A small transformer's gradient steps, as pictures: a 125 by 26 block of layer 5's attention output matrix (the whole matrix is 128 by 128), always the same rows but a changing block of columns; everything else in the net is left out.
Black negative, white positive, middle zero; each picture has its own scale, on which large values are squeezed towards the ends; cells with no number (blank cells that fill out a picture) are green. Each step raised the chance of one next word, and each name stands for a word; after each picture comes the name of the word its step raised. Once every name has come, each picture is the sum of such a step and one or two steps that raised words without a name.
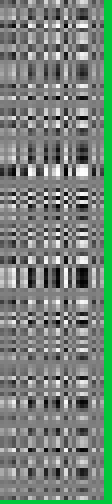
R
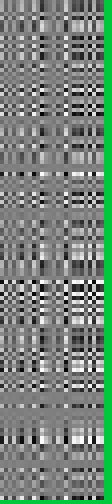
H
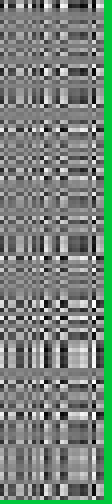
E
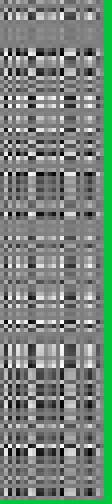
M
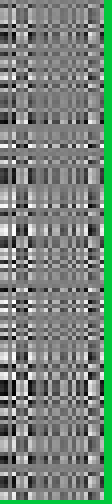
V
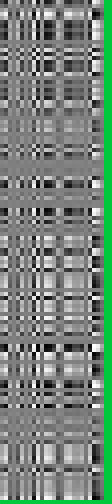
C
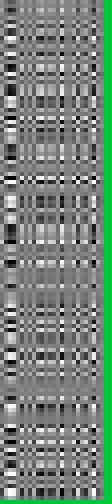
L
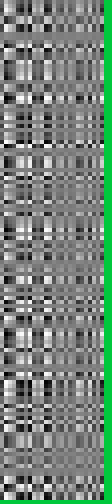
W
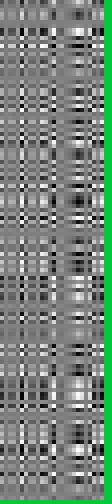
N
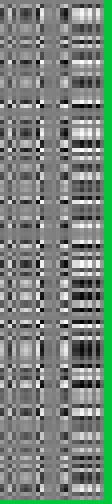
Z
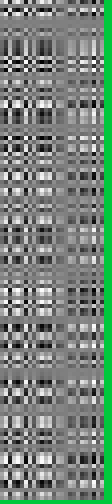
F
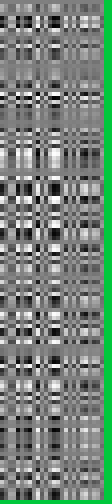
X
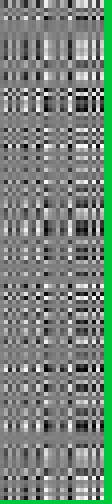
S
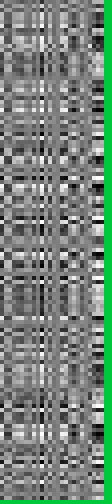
N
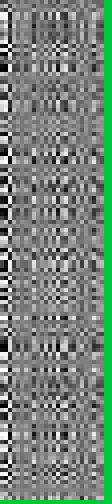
C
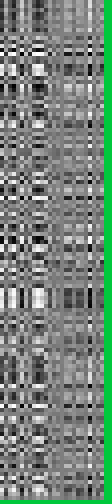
L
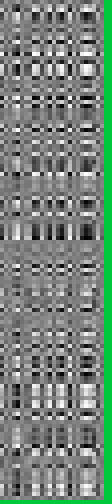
M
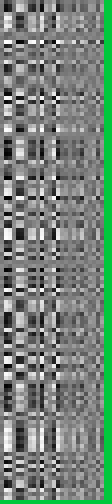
X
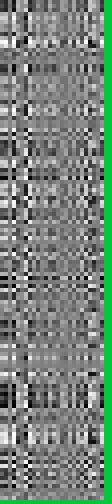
N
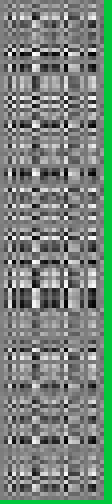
R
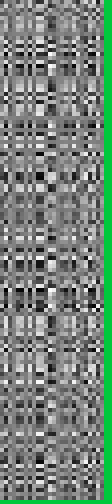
F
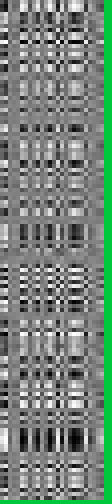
C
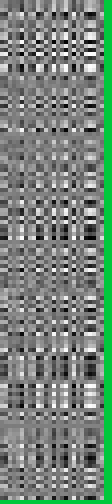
C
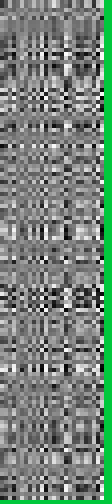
S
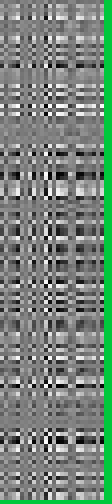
H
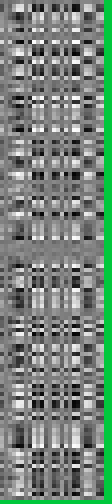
M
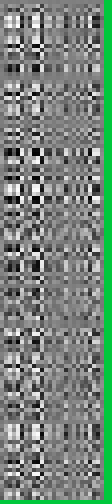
X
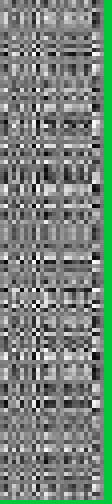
V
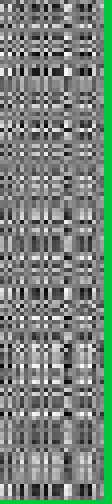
E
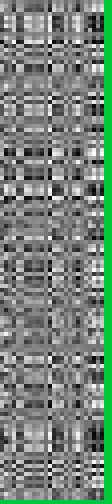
X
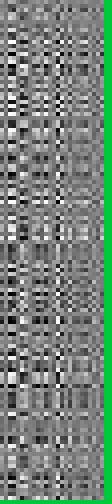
H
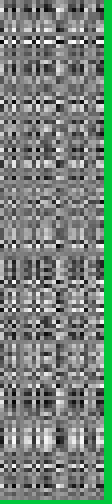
Z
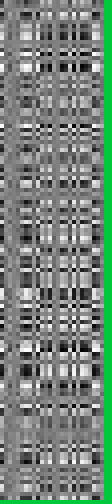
C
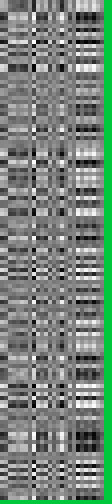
C
